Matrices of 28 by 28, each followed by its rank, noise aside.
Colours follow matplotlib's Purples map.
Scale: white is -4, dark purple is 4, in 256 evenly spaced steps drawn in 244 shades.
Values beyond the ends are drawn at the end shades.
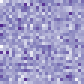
five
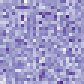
eight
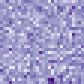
six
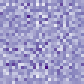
seven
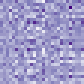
five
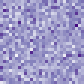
eight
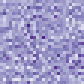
seven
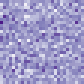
six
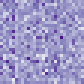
six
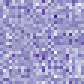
six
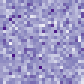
eight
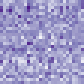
five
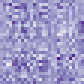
five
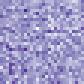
eight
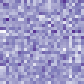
six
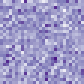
seven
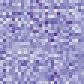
seven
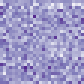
six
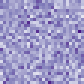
five
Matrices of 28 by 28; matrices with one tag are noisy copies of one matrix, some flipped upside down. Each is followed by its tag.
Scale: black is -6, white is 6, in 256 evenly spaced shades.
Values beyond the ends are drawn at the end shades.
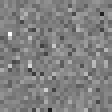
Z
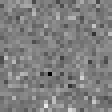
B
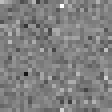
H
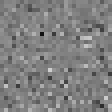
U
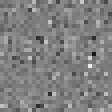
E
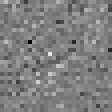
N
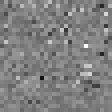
U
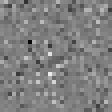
N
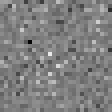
N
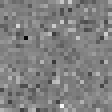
H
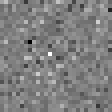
N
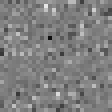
B
